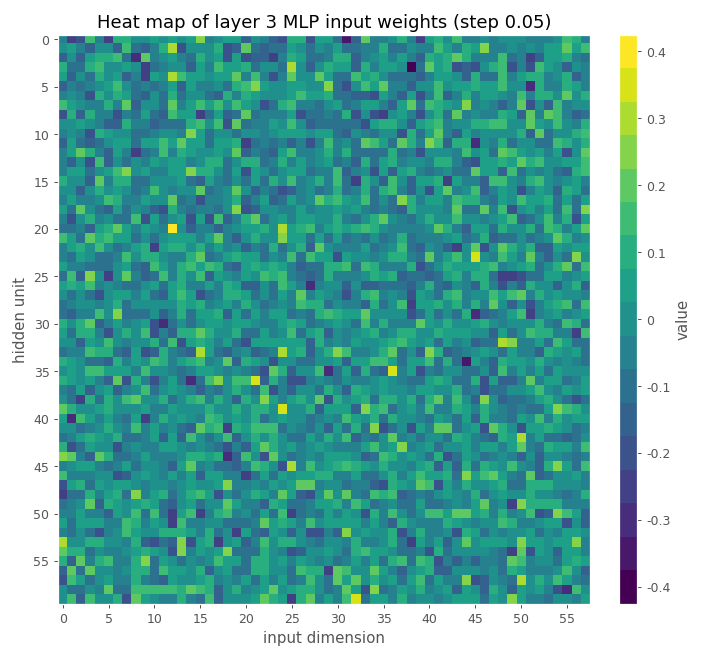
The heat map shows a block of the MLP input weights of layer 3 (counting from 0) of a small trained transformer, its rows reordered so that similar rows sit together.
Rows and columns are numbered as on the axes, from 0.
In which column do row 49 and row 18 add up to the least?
49
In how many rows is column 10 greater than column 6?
21
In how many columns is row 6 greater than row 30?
27
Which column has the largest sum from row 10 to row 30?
57
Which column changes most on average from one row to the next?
3
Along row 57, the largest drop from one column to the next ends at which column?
45
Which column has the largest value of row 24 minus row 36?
14
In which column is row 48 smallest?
0
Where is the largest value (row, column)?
20, 12
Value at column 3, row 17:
-0.05
